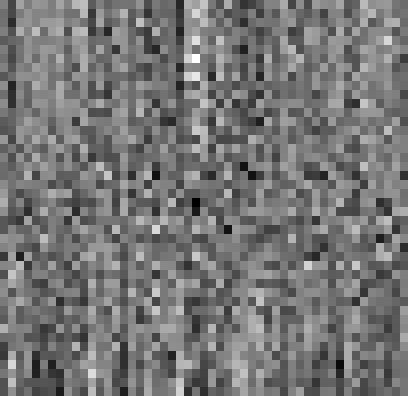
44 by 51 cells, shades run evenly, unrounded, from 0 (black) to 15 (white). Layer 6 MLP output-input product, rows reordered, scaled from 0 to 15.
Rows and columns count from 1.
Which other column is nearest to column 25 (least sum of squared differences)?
49
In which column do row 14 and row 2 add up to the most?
25
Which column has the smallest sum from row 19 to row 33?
10
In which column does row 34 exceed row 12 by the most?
2
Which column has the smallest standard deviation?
38
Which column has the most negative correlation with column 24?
33
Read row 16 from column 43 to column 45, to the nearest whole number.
8 7 5
